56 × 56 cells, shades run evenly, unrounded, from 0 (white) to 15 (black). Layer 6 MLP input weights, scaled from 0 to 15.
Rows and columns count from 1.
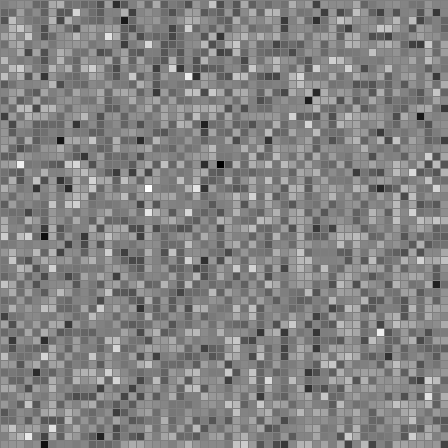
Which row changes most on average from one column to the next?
21
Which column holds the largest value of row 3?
16
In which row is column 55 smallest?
24
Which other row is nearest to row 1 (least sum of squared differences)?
37
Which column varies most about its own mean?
6
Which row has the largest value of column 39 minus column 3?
9
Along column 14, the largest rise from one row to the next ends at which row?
48
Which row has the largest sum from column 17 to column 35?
7
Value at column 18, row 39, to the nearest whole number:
12
